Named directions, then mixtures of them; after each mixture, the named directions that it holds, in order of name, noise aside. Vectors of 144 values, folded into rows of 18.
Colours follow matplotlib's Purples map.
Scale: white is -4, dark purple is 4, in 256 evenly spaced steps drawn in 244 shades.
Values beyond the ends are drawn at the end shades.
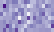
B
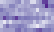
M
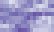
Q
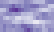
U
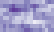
U.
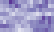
Q.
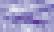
U.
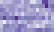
M.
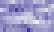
U.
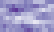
U.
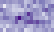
B, U.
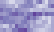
Q.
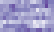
M, U.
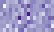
B.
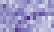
B, Q.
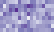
B, U.
